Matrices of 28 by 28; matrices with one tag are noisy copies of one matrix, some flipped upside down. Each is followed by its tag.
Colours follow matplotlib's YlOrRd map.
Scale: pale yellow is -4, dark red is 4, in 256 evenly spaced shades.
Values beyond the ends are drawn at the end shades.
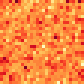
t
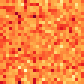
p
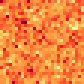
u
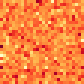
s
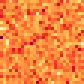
s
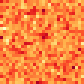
s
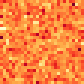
s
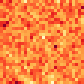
t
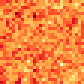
p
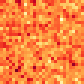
p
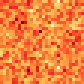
u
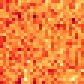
p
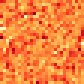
s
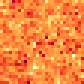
u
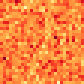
t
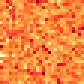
s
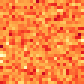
s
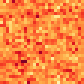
u
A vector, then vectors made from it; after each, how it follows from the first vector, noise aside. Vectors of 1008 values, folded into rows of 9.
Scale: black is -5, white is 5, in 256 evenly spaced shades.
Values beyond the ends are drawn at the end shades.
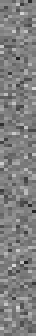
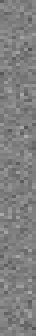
wrapped around, shrunk.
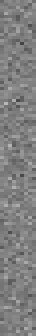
wrapped around, shrunk.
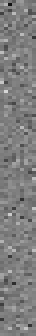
wrapped around, partly zeroed.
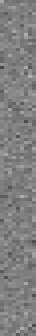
wrapped around, shrunk.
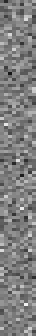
wrapped around, negated.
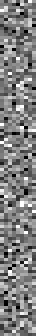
negated, scaled up.
